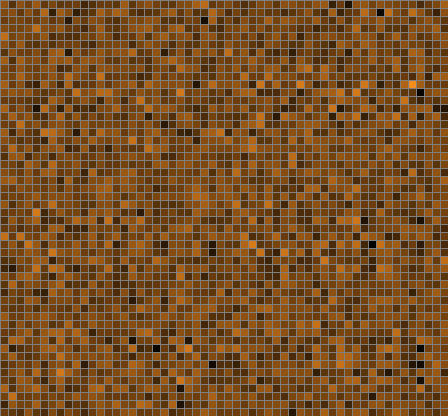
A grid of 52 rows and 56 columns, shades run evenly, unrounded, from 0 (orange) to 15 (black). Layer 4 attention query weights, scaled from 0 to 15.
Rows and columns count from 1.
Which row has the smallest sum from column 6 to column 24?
12
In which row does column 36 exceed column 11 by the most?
43
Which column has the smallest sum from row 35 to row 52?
8
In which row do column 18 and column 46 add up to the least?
13
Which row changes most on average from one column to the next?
31
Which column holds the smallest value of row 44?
24
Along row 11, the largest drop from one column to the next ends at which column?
33
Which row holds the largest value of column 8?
14
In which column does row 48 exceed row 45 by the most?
53
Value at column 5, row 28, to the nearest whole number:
5
